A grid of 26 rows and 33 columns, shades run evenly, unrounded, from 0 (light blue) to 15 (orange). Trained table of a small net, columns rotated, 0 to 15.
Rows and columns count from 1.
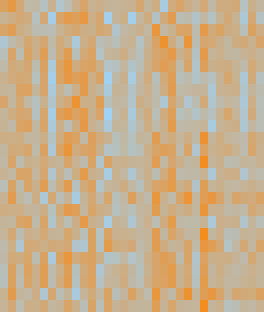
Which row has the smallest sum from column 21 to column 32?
9
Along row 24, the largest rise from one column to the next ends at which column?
26
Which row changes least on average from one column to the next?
18
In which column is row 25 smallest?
10
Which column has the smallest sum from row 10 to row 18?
7
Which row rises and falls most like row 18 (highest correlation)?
12
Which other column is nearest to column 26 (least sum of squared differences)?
20
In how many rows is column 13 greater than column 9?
7
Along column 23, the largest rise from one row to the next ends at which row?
3
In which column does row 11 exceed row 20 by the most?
11
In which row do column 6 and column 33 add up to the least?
1
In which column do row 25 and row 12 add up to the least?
15
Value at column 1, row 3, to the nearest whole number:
10
